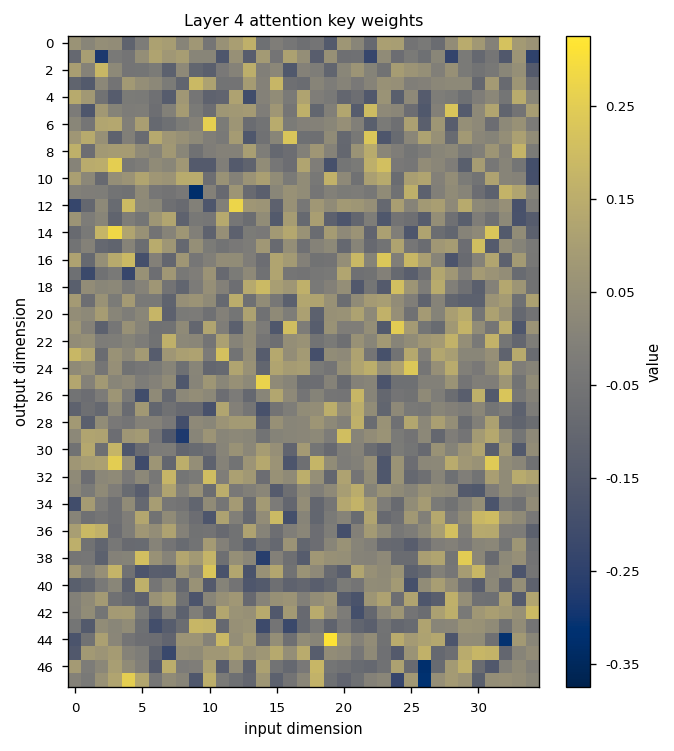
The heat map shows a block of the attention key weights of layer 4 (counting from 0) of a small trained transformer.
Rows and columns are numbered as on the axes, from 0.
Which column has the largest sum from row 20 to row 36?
21
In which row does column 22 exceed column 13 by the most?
7
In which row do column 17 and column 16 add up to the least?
43
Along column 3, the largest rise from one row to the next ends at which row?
14
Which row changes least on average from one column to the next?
37
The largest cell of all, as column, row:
19, 44
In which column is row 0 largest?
32
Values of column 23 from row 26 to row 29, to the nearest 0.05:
-0.1 -0.1 0.05 0.05
